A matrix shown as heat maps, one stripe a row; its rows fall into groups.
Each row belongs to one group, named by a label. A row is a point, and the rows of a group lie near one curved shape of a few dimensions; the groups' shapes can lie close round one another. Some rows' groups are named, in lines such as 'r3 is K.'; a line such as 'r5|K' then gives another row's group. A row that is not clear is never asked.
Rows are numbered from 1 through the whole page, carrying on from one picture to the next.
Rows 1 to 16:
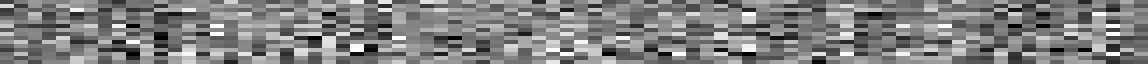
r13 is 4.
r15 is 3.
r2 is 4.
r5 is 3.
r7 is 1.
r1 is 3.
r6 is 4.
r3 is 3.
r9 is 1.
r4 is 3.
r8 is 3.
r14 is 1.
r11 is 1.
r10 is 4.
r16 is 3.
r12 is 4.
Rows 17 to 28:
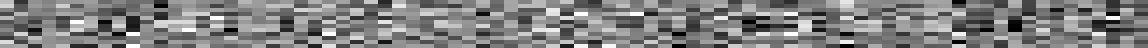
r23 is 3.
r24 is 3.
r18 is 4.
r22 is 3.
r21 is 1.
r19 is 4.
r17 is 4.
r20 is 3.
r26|3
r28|1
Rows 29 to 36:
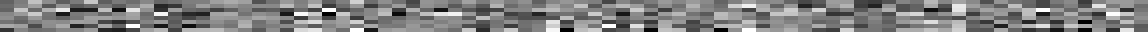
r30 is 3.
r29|3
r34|4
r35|1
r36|4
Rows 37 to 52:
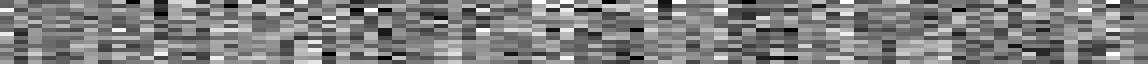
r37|1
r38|3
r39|4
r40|1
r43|1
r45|4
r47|4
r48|3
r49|4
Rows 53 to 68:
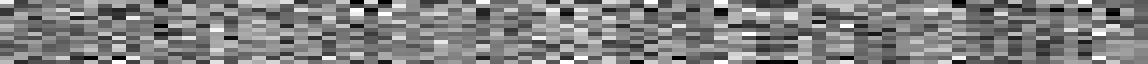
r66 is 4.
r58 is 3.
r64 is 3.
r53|4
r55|4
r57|1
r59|1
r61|3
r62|3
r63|4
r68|3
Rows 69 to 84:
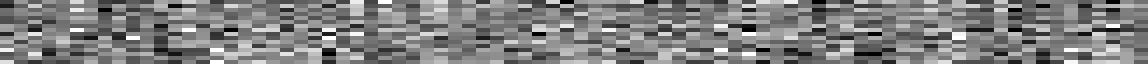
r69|3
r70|3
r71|3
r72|3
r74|3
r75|1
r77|3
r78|1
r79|4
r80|1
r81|1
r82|3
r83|3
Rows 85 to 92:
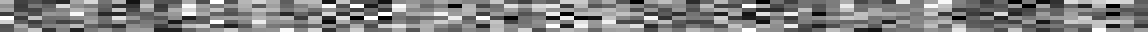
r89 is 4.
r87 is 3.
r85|1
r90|1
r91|3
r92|3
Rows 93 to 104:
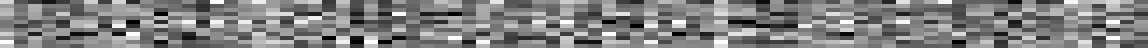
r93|1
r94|4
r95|4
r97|4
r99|3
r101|1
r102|4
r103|4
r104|4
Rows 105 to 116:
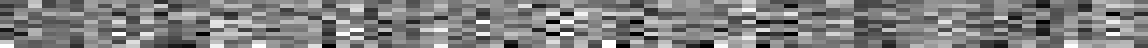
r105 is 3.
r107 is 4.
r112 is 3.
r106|3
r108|3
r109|1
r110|3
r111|1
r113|3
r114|4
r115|1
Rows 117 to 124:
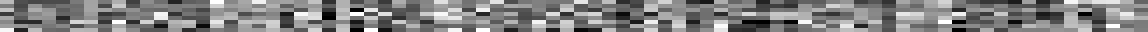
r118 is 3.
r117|1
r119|4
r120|4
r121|4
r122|3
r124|4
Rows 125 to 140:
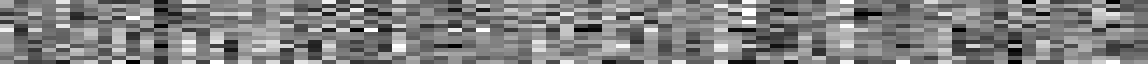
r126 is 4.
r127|4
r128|3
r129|1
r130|4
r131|4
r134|3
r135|3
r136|4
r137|3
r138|3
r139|1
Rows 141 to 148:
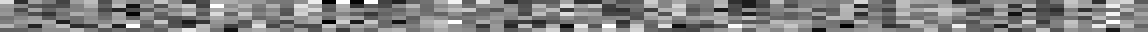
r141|4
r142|1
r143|4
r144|1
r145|3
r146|4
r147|1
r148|3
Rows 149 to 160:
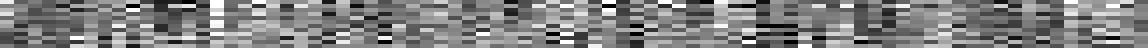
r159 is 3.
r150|1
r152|1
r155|3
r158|3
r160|3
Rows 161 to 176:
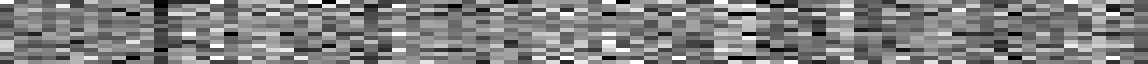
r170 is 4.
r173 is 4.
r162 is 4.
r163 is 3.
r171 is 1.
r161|1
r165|3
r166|3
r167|3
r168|3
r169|3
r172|1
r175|1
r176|3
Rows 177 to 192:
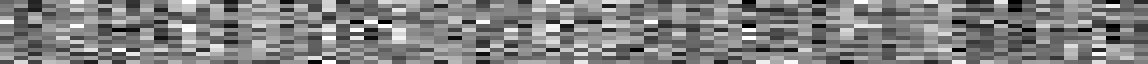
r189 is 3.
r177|3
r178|1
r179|3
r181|4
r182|4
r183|3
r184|4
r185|3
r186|4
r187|3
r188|1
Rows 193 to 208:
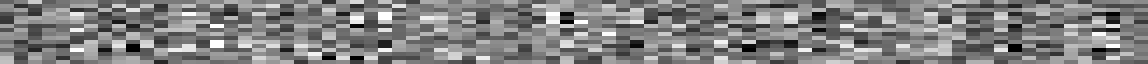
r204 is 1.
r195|1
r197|3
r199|1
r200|3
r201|1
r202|1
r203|3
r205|3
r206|4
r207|4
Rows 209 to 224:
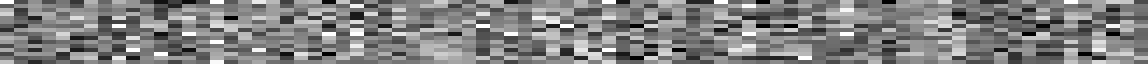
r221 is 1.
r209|1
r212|4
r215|3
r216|3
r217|4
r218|1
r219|1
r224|1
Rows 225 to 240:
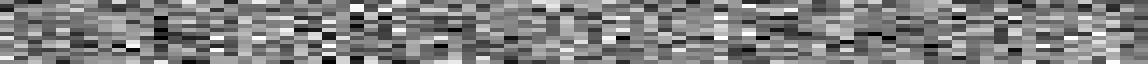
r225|3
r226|4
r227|3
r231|4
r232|4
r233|3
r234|1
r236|1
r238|1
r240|4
